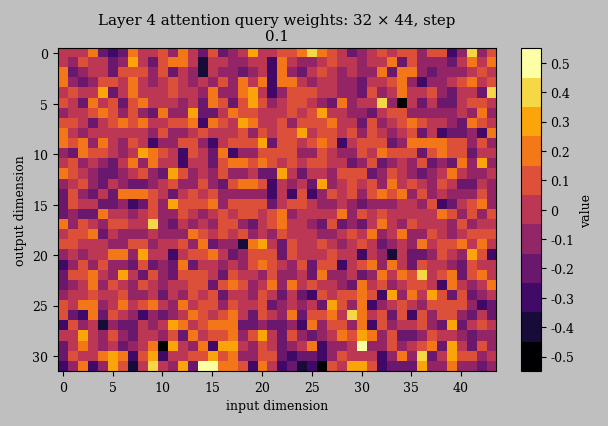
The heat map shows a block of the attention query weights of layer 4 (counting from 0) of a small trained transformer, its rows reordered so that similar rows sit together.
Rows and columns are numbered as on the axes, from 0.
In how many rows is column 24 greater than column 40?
12
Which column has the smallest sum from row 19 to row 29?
22
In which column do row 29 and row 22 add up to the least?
10
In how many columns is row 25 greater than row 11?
20
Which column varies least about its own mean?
1
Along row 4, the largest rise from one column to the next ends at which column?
43
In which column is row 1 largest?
7
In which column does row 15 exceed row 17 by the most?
11
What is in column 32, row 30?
-0.3
